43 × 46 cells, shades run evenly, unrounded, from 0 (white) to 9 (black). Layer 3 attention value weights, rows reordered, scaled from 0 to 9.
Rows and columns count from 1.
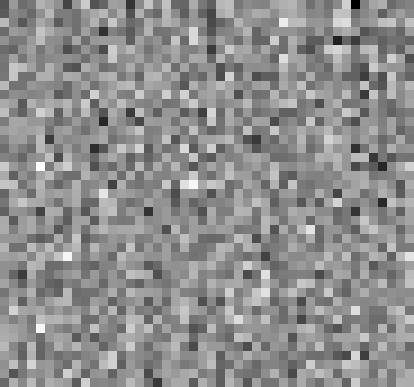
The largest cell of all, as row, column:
1, 40
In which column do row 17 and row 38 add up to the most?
11
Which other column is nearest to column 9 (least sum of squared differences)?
18
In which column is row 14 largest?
12
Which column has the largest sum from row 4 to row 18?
43
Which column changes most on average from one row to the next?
38
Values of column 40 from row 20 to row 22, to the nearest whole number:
3 3 3
